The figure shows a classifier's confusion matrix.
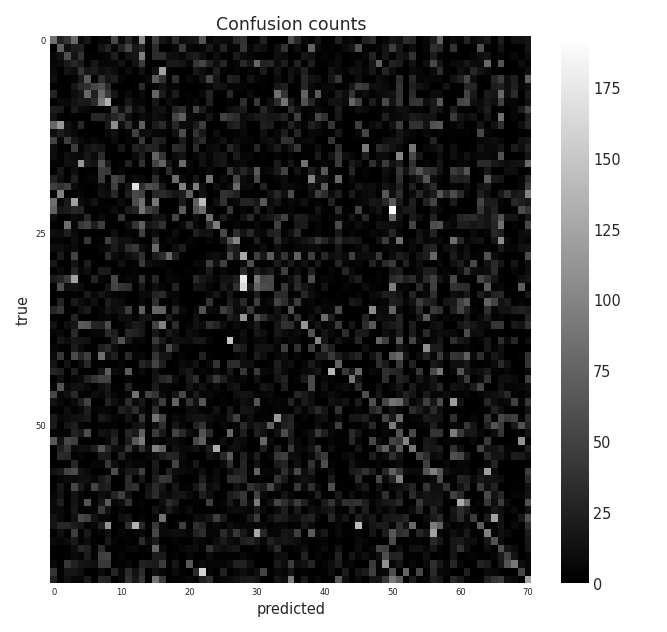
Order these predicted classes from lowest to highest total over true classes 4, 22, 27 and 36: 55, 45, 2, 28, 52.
52, 2, 45, 55, 28
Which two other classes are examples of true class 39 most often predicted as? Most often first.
26, 48
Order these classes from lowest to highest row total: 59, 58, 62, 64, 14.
59, 14, 58, 62, 64
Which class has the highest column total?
15
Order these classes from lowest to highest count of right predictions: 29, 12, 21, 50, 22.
12, 29, 21, 22, 50
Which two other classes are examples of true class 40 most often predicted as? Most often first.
55, 17
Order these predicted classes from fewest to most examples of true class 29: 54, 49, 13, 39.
54, 39, 49, 13
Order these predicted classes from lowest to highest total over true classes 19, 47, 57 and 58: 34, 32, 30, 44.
44, 34, 32, 30
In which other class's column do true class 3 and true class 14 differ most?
46
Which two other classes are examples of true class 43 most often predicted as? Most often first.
41, 57
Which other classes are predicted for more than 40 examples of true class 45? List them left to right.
1, 38, 63
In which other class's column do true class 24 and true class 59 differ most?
2
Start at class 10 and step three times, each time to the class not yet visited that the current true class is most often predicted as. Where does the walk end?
51
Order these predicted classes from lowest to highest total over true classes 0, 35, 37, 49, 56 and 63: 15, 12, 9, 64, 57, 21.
21, 9, 12, 64, 57, 15
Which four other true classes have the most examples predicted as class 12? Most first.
19, 63, 46, 52
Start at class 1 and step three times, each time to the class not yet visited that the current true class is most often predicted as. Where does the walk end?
7
